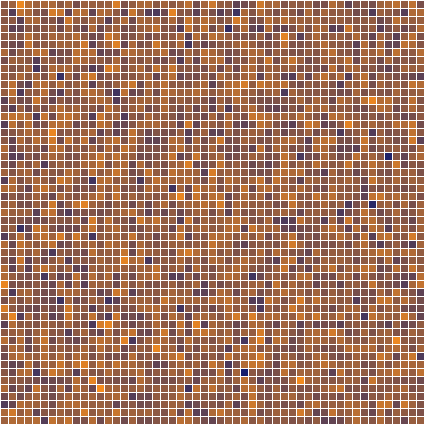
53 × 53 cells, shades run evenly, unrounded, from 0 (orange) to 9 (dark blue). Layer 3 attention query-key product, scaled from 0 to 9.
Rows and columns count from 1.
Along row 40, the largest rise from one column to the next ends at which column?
3
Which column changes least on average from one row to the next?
21
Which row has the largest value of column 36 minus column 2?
12
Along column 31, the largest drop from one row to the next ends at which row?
48
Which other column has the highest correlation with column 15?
36
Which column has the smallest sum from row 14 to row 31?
7
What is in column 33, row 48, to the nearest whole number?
6
